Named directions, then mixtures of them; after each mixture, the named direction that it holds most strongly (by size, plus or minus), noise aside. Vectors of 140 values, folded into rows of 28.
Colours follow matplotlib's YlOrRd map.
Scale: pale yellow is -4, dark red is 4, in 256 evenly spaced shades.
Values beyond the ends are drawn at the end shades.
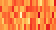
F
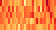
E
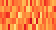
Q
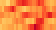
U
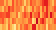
Q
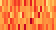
E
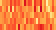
E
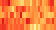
U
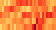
U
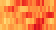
U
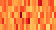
F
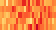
Q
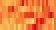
U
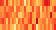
Q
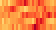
U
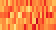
Q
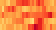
U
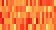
Q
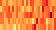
E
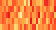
Q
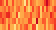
Q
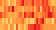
U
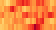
U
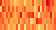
E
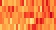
E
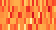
Q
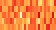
F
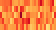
F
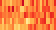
E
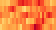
U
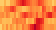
U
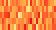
Q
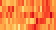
E
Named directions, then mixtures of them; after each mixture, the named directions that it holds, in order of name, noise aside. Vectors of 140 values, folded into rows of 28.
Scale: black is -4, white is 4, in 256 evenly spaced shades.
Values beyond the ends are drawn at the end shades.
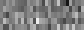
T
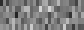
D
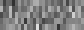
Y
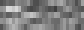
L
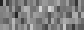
D.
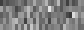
D, T, Y.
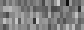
L, T.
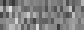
L, Y.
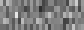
D, T.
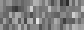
L, T, Y.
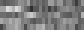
L.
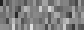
D.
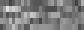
L.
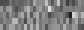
D, T, Y.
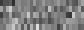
D, L, Y.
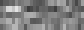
L.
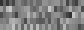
D, L, Y.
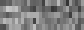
L, T.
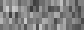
L, Y.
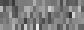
D, Y.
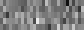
T.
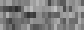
L.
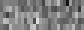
L, T.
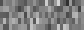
D, T.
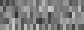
D, T, Y.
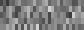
D, Y.
